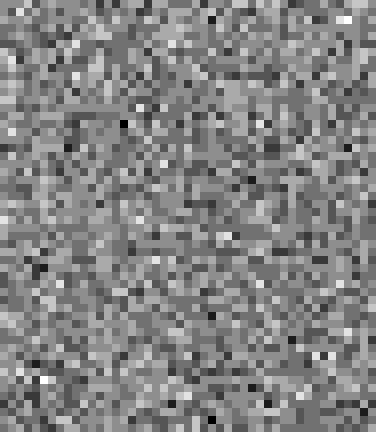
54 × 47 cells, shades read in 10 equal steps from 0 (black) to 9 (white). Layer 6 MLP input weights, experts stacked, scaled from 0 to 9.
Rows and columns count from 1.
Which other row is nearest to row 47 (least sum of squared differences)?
40
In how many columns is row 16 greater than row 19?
21
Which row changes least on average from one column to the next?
29
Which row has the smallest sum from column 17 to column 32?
47
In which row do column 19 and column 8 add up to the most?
36
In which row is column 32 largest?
11
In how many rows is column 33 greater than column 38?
28
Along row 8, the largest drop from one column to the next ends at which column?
3
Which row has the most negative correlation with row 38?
32
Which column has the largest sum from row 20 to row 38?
6
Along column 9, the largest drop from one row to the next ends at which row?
5
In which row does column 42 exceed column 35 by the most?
10
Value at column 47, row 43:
2
